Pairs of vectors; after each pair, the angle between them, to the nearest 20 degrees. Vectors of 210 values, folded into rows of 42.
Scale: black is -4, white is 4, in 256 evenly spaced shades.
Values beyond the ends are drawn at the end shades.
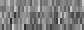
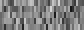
100 degrees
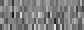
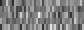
60 degrees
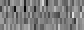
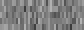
60 degrees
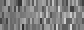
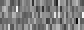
60 degrees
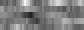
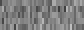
80 degrees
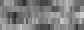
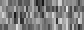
60 degrees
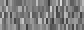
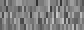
160 degrees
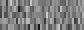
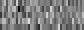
40 degrees
